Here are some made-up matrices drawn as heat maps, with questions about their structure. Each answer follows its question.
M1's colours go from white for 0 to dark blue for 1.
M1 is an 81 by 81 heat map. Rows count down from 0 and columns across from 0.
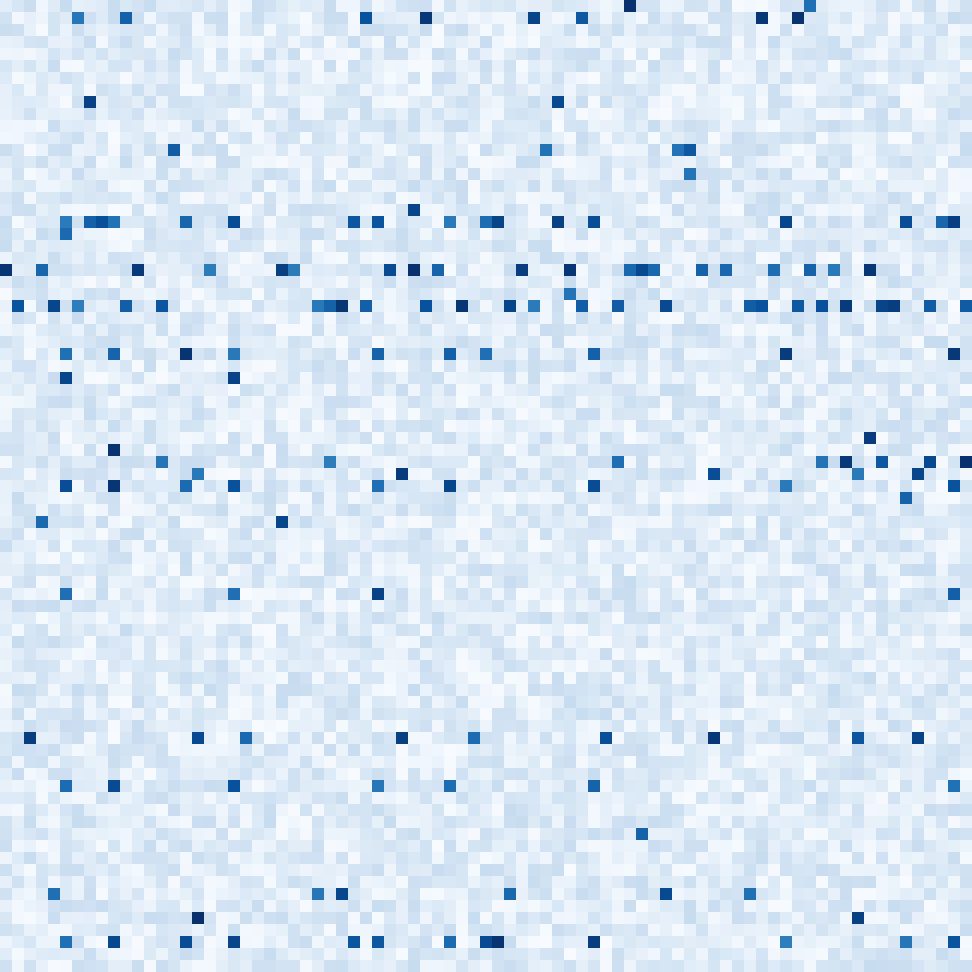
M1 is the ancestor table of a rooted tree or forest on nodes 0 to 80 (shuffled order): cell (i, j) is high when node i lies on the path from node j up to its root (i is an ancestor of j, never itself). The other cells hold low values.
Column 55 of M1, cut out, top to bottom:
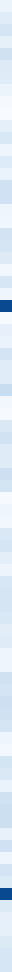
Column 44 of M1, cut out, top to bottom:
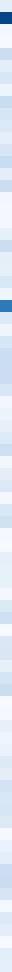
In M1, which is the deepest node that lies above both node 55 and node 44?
25
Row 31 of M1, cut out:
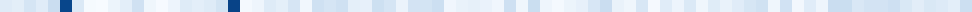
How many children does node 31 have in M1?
1
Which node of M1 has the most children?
22
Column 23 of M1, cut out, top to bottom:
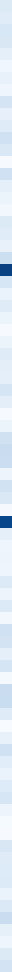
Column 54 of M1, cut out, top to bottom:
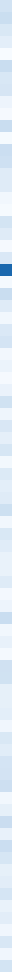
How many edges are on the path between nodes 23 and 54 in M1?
3
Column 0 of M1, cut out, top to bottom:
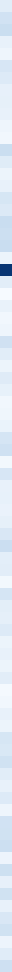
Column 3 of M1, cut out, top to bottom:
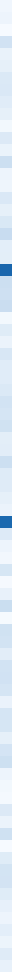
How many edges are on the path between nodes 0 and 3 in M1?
3
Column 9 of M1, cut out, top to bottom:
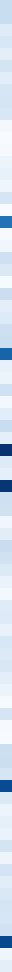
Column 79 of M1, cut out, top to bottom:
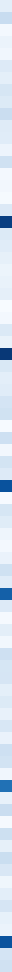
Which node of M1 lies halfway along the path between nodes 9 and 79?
65
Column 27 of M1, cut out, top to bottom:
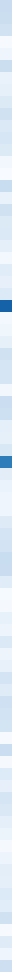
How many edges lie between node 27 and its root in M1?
2
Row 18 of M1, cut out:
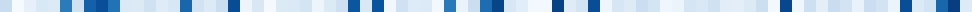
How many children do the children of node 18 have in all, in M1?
4
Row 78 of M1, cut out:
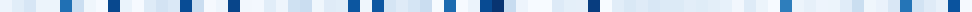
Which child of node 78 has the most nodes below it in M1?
29
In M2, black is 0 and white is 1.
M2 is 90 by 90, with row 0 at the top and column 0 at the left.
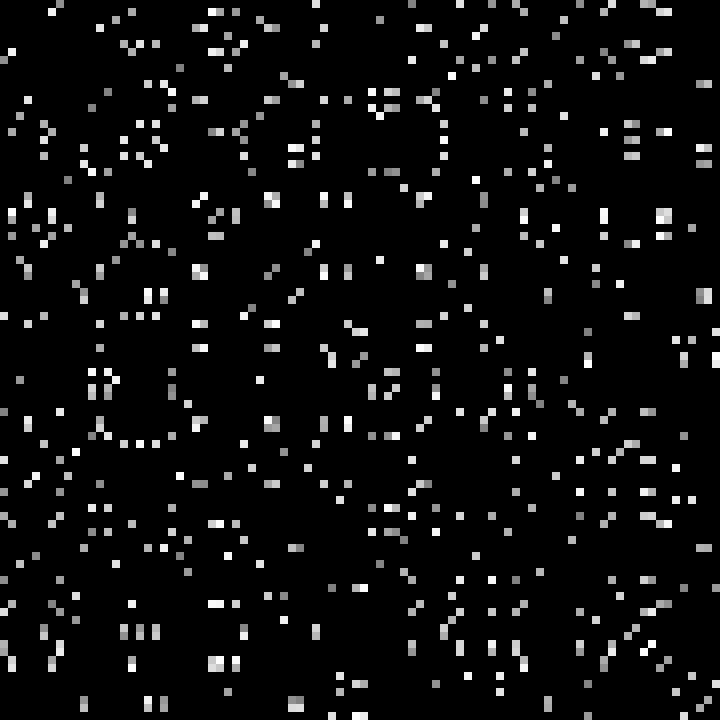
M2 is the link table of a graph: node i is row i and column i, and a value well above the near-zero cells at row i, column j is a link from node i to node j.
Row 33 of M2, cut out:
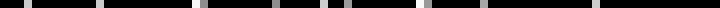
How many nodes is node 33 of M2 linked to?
11
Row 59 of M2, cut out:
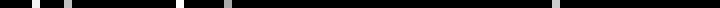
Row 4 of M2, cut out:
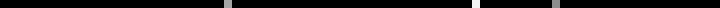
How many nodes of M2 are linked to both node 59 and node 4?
2
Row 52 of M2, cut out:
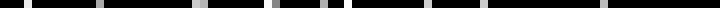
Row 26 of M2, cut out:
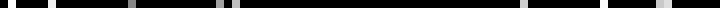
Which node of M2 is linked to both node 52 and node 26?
node 75
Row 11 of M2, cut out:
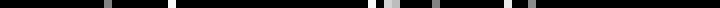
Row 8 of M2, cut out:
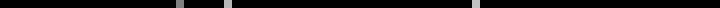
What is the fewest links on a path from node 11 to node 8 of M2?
7
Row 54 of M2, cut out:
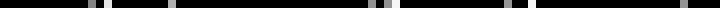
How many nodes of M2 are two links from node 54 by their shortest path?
5
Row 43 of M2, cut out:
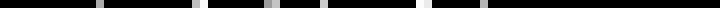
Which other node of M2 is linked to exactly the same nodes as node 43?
node 3
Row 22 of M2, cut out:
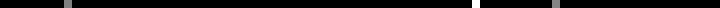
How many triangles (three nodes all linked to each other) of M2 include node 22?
2
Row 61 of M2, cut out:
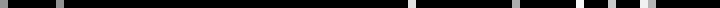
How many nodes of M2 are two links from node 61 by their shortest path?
2
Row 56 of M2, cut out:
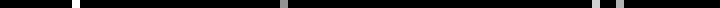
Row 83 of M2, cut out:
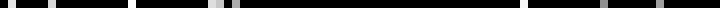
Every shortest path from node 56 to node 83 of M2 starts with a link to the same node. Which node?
node 74
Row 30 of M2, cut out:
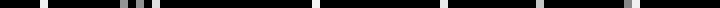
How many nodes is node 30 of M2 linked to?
9
